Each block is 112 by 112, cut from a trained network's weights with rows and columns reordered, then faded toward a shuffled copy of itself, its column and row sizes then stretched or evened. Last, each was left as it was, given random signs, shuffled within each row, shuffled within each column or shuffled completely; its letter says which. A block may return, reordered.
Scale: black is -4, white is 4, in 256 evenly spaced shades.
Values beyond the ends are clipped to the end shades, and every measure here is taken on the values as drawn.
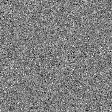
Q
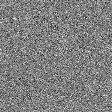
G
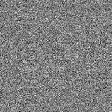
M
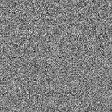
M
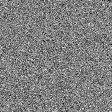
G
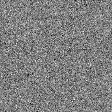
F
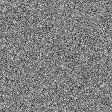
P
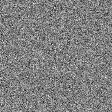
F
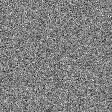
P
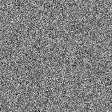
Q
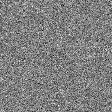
F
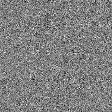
Q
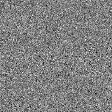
Q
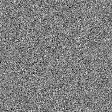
Q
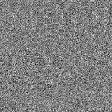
M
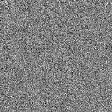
M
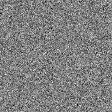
Q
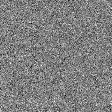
F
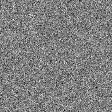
F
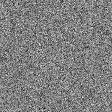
F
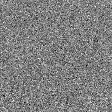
G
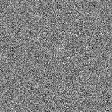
M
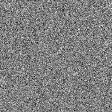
Q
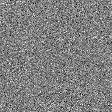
G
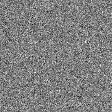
Q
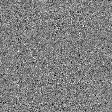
Q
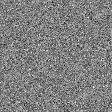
G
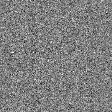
Q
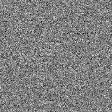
M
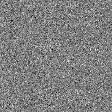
Q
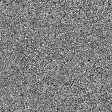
G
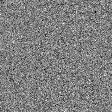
F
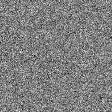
Q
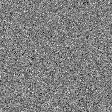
G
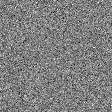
P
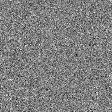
Q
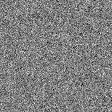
G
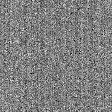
M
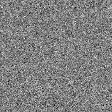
Q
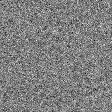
P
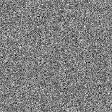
M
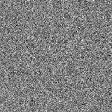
M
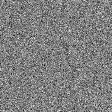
F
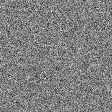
G
